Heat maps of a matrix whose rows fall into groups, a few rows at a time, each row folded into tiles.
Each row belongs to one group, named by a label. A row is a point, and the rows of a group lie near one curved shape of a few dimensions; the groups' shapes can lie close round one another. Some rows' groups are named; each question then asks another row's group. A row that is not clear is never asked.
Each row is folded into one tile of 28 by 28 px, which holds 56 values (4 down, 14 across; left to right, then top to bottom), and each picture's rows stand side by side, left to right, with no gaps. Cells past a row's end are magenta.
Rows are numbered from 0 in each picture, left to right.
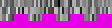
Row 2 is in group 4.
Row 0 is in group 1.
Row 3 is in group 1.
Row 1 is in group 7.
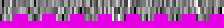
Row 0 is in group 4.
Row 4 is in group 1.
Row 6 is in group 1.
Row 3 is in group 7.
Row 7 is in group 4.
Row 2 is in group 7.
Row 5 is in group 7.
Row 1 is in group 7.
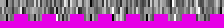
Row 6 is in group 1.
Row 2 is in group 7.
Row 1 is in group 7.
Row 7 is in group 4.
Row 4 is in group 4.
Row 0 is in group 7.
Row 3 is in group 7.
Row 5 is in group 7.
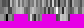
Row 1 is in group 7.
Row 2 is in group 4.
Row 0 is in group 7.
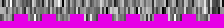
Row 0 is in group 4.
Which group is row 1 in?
1
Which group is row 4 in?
4
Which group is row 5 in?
7
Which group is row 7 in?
7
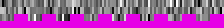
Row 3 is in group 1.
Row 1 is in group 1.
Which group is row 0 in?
4
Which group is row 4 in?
7
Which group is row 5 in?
1
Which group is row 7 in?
4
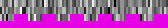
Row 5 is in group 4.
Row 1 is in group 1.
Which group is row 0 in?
7
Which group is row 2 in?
7
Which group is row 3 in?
7
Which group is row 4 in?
4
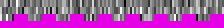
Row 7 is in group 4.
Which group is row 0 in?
1
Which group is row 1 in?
1
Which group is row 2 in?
7
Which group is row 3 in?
1
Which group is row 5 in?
4
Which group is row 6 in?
1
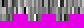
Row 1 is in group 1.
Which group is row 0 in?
4
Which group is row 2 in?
1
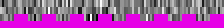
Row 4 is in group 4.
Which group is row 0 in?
4
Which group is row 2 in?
7
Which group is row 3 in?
1
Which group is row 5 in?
1
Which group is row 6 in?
7
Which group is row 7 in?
7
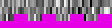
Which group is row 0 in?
1
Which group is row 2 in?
7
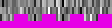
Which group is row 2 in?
7
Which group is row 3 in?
1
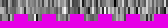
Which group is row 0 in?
4
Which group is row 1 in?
1
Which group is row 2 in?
7
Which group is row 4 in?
4
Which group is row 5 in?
7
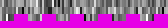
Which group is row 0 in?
1
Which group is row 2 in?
4
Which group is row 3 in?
4
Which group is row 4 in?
4
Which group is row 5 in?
1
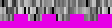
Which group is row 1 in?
7
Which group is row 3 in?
4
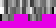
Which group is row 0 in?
4
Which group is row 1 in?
4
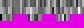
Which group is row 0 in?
4
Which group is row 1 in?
4
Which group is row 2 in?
1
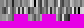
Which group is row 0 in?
1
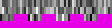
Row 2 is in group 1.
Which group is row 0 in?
4
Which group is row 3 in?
7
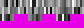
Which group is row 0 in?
4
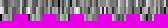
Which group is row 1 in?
4
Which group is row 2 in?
4
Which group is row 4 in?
7
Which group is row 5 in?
7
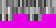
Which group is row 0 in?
7
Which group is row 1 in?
4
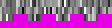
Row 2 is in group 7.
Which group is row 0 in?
1
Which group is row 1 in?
1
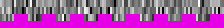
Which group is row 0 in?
7
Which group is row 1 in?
1
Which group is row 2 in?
1
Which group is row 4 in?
4
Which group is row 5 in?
1
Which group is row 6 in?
1
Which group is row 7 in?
1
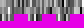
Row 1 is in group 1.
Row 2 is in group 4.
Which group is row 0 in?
7
